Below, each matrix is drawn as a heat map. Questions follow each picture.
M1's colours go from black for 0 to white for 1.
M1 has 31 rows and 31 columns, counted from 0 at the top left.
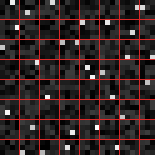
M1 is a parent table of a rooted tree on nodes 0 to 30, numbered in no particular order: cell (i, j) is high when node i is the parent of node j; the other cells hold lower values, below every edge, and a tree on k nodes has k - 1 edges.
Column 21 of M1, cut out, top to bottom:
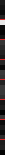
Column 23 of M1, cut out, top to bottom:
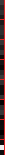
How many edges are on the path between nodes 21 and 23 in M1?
4
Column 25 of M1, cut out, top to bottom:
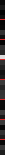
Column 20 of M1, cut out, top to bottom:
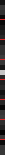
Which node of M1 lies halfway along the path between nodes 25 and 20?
26
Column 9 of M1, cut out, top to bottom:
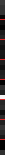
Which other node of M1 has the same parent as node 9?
22
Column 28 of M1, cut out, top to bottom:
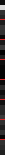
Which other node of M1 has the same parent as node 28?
27
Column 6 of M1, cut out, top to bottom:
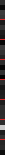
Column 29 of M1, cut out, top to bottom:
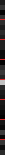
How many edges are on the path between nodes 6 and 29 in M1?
6
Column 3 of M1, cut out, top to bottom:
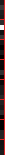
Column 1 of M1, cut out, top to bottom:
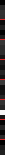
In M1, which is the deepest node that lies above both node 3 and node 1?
19
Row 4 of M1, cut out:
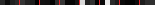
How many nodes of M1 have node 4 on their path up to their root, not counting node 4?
7
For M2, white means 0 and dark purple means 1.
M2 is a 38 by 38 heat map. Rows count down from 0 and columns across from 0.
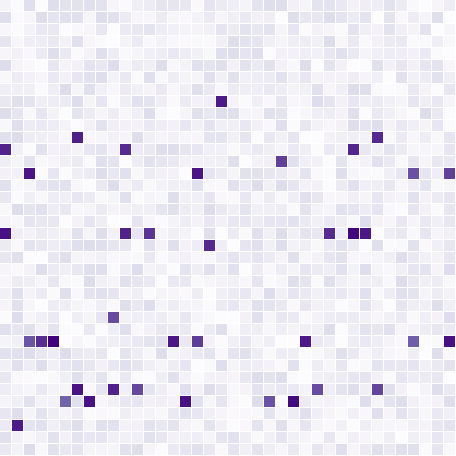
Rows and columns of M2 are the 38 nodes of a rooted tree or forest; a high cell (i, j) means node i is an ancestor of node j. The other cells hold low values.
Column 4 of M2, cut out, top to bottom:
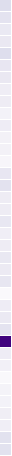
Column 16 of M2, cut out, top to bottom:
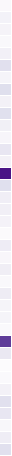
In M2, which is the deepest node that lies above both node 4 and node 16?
28
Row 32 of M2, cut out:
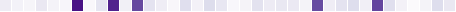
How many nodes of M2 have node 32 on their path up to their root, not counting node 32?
5
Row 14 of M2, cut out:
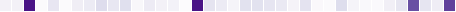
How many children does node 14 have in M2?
4
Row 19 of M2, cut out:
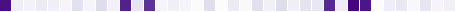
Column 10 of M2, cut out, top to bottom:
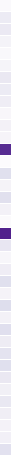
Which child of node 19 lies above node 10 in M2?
12
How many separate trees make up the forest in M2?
10
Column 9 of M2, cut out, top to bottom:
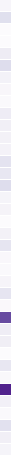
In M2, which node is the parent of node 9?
26
